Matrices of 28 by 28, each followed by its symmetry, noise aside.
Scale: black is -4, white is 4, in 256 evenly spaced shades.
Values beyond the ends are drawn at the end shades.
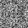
mirrored top to bottom.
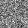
antisymmetric.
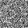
mirrored top to bottom.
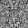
mirrored left to right.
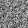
antisymmetric.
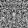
mirrored left to right.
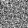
antisymmetric.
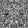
mirrored left to right.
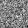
no symmetry.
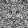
mirrored left to right.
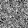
symmetric.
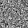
symmetric across the other diagonal.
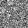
symmetric.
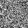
symmetric across the other diagonal.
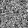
no symmetry.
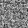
antisymmetric.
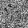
symmetric.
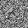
symmetric.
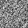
symmetric.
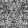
mirrored left to right.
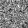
symmetric.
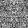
mirrored left to right.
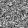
no symmetry.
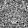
mirrored left to right.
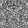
mirrored left to right.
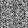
mirrored top to bottom.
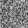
mirrored top to bottom.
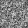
symmetric.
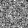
symmetric across the other diagonal.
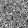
symmetric.
